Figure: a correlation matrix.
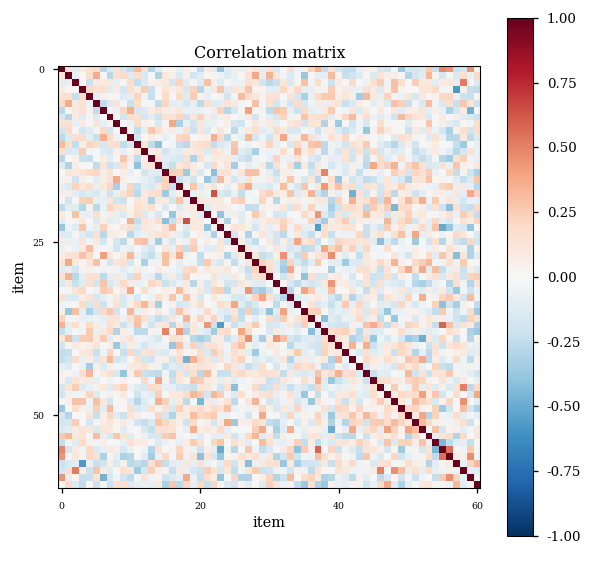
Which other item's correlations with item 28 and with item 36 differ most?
48
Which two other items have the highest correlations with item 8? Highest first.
16, 53
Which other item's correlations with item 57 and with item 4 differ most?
3
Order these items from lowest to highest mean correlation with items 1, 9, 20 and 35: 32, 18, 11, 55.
55, 11, 18, 32
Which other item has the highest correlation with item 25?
34
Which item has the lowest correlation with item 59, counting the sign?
6
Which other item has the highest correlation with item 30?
1
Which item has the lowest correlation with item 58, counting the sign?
11
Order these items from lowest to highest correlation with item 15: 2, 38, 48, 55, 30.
30, 55, 2, 48, 38
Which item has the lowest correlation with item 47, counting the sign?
35
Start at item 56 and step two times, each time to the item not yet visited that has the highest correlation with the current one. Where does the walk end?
37
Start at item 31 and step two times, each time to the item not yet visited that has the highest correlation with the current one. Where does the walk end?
27
